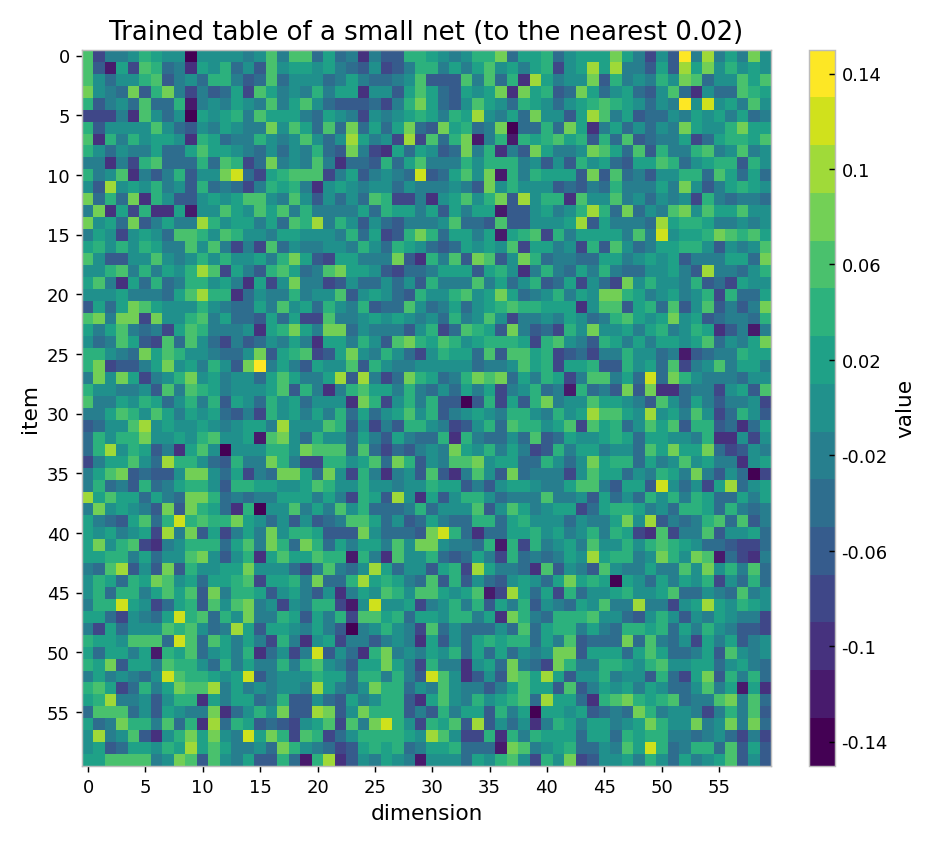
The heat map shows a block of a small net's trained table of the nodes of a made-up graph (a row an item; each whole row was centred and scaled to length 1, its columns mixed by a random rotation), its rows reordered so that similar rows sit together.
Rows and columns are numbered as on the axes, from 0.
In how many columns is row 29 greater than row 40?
25
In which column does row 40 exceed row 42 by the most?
31
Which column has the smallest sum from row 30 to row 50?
23
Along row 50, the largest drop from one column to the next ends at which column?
21
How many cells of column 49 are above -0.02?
35
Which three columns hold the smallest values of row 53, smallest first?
57, 59, 3
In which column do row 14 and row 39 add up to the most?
10
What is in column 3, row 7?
-0.02
